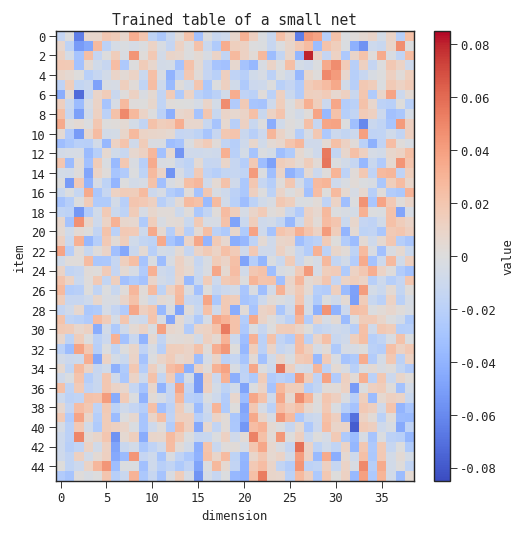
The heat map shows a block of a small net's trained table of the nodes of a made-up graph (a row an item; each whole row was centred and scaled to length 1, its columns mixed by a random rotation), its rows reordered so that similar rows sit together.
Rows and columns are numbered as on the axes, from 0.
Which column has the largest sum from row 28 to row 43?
26
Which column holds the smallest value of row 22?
7
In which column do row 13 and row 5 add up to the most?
29
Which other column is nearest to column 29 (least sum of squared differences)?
10
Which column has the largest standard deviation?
2
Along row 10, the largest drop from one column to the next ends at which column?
34
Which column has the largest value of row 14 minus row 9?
33
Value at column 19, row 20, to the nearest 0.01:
0.01
